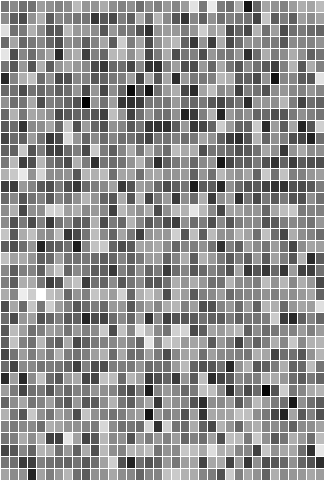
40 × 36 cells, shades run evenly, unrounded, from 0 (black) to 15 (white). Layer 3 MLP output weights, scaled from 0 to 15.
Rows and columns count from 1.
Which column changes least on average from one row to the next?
4
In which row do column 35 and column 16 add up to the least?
12
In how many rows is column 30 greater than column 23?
21
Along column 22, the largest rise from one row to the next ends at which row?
18
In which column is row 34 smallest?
33
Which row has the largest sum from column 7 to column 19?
25
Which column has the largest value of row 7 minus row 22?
36
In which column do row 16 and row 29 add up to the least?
9
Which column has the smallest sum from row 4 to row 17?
22
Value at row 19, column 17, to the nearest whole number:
5
